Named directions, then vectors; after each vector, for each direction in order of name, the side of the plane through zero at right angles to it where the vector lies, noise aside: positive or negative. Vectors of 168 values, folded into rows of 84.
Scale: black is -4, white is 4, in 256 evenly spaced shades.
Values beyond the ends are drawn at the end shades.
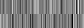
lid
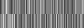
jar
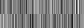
positive, positive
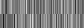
negative, negative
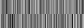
negative, positive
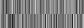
negative, positive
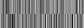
negative, positive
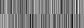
positive, positive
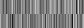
negative, positive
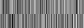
negative, positive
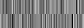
negative, positive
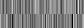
negative, positive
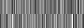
positive, negative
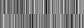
positive, positive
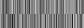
negative, positive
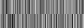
negative, positive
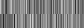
negative, negative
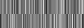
positive, negative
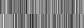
positive, positive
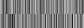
negative, positive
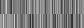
positive, positive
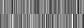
positive, negative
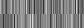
negative, negative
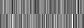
positive, negative
